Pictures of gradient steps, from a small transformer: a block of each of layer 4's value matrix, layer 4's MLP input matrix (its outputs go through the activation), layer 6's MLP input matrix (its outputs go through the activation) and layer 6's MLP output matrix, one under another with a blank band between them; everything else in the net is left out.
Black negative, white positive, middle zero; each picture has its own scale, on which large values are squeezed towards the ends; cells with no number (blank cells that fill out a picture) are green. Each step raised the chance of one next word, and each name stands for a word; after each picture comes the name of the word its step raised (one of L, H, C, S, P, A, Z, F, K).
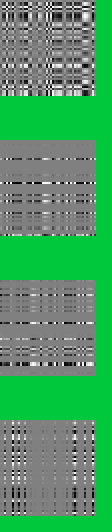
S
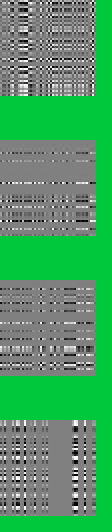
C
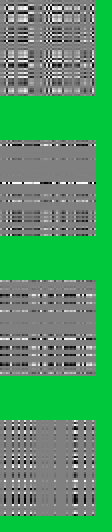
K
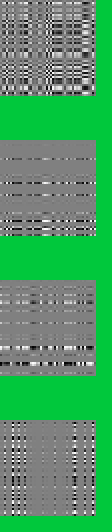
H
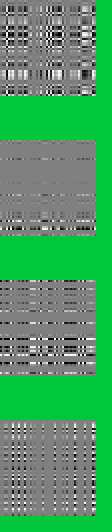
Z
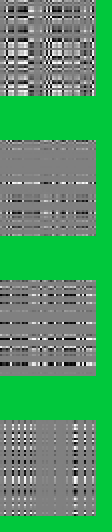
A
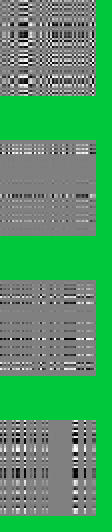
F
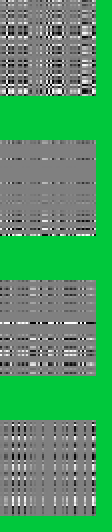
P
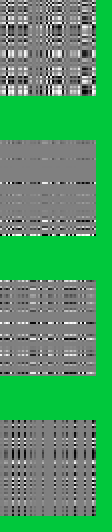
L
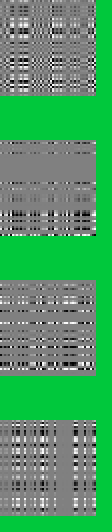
P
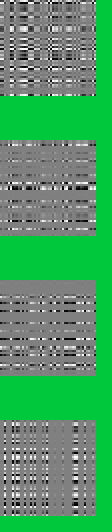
C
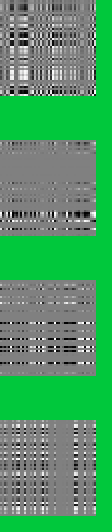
Z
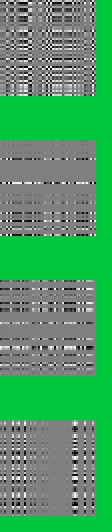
C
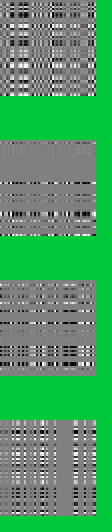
S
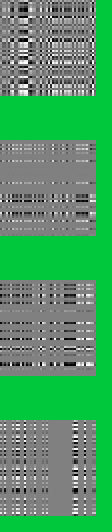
A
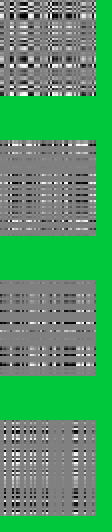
S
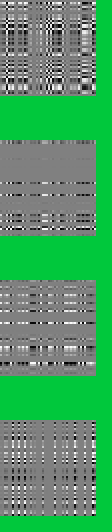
H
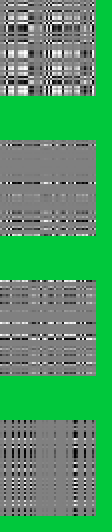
L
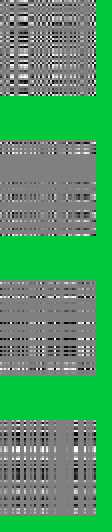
F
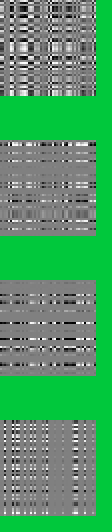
A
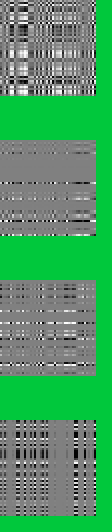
L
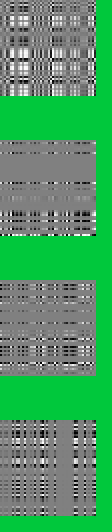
L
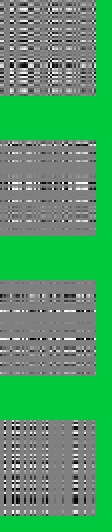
K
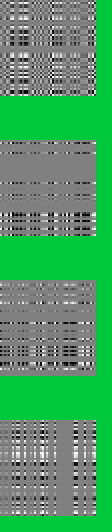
H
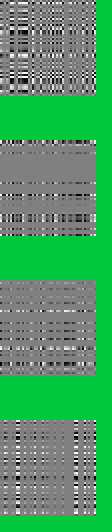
H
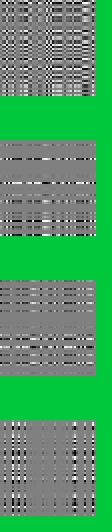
C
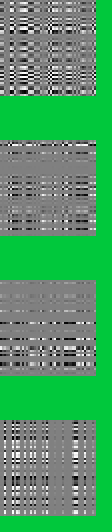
H
